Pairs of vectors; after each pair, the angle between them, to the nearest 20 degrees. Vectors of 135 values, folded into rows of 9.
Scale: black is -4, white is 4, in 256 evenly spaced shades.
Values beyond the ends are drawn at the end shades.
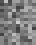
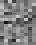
120 degrees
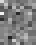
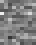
40 degrees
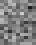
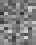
160 degrees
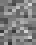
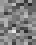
140 degrees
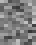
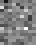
100 degrees
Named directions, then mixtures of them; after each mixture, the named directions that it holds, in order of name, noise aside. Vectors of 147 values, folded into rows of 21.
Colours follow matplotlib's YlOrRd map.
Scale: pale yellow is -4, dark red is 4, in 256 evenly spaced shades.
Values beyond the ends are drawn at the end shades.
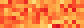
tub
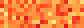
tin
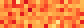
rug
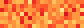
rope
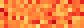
tin.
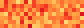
rope, rug.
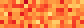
rug, tin.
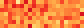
rope, rug.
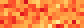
rug, tub.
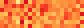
rope, rug.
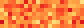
rug, tin.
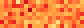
rug.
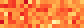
rug, tin, tub.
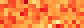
rug, tub.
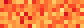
rope.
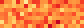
rug, tub.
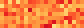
rug, tin, tub.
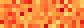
rope, rug.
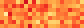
rope, rug, tin.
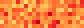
rug, tin.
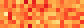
rope, rug, tin.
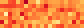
rug, tin, tub.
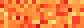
tin.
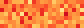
rope.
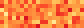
tin.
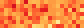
rope, rug, tub.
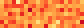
rug.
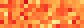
rug, tin, tub.
